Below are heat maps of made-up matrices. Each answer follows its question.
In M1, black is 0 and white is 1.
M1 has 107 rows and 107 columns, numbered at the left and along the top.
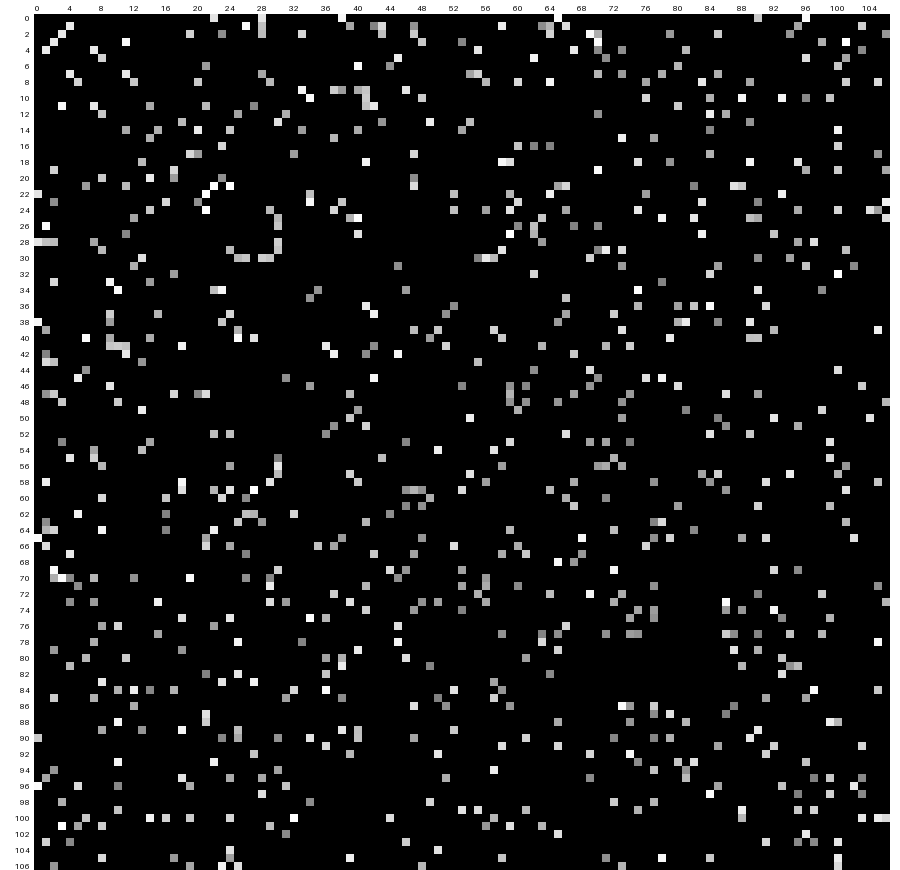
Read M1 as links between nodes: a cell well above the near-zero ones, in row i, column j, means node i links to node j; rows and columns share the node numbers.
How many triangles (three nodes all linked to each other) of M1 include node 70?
3
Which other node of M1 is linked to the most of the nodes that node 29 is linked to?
node 56
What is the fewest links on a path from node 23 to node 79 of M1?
2
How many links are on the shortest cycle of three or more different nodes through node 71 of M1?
4
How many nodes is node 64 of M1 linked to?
8
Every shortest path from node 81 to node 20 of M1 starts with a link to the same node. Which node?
node 38
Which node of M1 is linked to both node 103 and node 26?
node 1
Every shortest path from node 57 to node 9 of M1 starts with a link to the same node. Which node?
node 85
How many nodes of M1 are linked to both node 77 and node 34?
3
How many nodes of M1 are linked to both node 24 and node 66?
3
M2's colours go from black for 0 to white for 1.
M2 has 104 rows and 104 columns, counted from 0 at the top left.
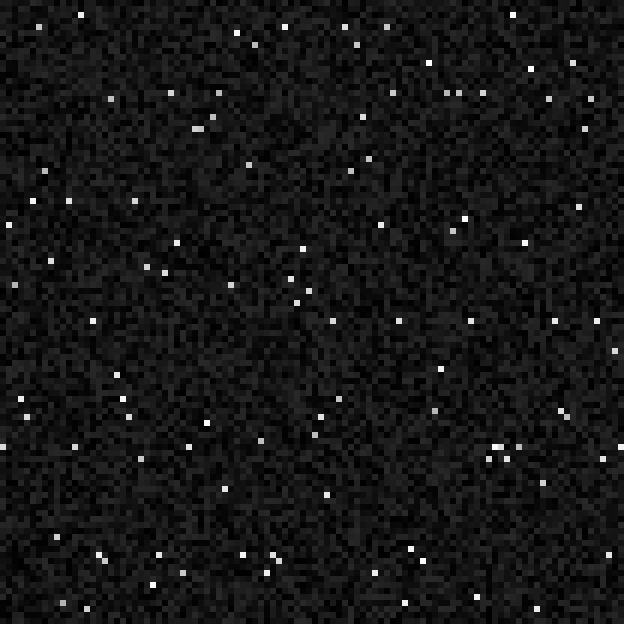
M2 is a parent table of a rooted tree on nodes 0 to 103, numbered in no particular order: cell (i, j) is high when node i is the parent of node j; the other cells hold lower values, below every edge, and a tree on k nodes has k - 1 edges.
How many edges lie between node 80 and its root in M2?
3
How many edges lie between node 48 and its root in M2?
8
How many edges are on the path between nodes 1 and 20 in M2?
7
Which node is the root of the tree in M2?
69
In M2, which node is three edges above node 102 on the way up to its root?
15
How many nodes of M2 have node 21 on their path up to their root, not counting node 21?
9
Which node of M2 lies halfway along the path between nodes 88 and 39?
33
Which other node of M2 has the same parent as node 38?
2
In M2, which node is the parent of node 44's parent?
10
